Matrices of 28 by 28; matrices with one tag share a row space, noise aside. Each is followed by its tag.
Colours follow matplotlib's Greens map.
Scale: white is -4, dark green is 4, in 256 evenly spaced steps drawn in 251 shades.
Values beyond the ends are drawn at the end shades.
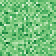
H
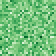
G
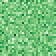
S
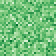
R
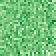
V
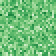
G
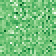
V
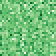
G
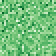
S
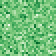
H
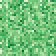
G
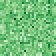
V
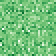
S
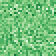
R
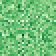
S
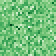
R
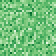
R
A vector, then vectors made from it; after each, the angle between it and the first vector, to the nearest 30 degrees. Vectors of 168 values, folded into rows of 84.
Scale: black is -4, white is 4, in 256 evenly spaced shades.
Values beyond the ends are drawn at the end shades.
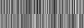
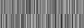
60 degrees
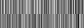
150 degrees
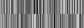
30 degrees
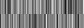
120 degrees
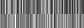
60 degrees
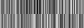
30 degrees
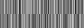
150 degrees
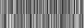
60 degrees
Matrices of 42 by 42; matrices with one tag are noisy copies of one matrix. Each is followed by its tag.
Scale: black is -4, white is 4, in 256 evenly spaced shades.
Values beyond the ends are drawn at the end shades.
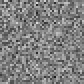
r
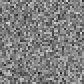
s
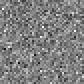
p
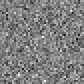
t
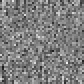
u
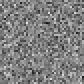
s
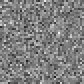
r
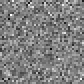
s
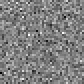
s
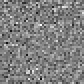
r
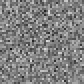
p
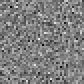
s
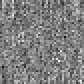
u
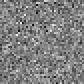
r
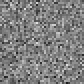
r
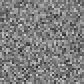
t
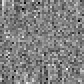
u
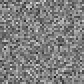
r
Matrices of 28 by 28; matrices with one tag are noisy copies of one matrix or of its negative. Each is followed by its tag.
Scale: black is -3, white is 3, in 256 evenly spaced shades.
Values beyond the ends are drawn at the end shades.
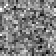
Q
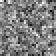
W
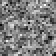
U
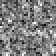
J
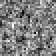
U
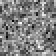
Q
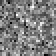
W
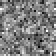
Q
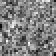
U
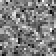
W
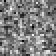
Q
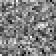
J
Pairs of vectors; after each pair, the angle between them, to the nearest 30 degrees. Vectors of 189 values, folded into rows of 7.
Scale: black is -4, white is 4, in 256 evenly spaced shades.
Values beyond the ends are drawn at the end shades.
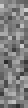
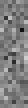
120 degrees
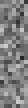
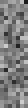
60 degrees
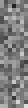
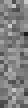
120 degrees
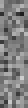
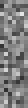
150 degrees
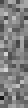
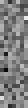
150 degrees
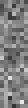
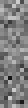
150 degrees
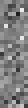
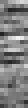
90 degrees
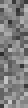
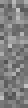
120 degrees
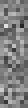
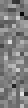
90 degrees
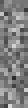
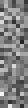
60 degrees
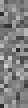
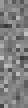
30 degrees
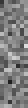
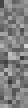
30 degrees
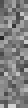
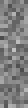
60 degrees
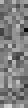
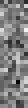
120 degrees
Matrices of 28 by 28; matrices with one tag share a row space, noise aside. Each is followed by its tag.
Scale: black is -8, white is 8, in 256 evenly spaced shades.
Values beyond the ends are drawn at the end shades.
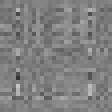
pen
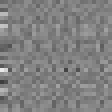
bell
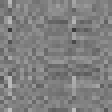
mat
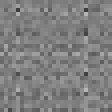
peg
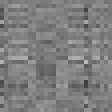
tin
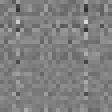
peg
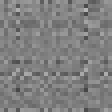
peg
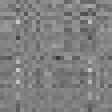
pen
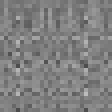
peg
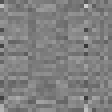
tin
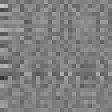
bell
